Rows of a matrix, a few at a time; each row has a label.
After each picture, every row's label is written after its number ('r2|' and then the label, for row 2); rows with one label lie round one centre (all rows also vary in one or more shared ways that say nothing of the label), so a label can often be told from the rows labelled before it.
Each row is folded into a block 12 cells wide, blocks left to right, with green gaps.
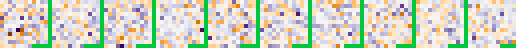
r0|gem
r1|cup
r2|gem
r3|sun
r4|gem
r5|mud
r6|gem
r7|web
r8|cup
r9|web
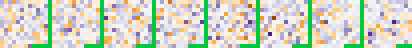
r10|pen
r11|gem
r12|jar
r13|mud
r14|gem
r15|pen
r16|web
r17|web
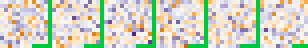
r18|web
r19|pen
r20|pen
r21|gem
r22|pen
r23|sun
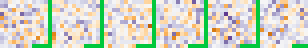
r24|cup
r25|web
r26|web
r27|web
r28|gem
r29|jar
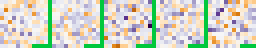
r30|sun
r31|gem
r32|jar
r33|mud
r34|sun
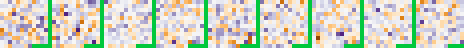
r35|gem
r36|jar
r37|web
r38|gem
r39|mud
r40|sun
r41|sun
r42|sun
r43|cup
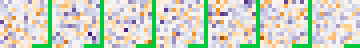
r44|pen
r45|web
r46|web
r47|gem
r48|jar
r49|jar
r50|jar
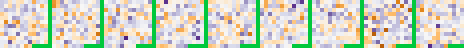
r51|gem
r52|pen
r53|gem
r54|web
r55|cup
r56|jar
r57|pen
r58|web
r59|mud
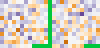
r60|sun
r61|mud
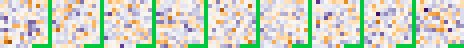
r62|sun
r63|pen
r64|jar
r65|pen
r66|pen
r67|mud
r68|sun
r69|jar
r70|gem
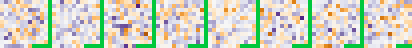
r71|gem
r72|gem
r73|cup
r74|cup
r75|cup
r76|web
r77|mud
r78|cup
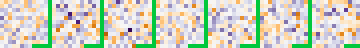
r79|jar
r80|pen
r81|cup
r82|web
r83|sun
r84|web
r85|web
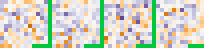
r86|sun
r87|sun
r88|jar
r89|gem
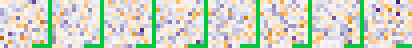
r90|jar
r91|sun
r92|cup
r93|cup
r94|pen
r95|gem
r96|sun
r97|mud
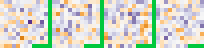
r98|web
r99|mud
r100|jar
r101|pen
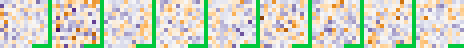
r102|mud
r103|web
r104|sun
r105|cup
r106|web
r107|pen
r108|mud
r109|sun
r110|sun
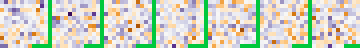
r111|sun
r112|pen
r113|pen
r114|gem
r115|sun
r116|gem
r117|pen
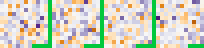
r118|gem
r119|cup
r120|jar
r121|jar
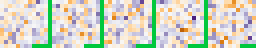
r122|web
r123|cup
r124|jar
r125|gem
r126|mud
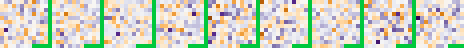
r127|web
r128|pen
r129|web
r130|mud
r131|sun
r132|web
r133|jar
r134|pen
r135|web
